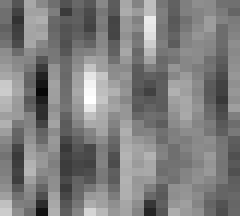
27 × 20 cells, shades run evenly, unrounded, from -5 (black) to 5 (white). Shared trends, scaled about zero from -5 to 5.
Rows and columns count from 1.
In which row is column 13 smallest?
27
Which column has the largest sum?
11
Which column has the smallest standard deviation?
17
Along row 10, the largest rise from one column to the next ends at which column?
5
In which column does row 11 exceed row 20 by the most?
8
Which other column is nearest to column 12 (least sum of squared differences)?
18
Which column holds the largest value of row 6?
13
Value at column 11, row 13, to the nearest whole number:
0
